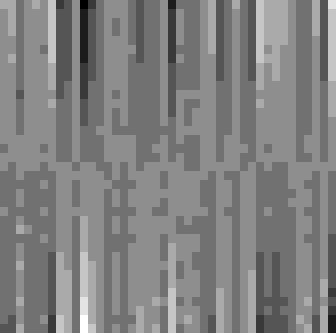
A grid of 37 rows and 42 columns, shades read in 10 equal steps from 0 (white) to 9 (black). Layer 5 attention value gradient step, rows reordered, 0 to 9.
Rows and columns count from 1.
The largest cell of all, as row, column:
1, 11
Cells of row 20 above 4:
18
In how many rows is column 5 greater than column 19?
18
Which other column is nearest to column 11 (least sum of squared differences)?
22
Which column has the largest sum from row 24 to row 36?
42
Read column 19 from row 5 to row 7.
5 5 5
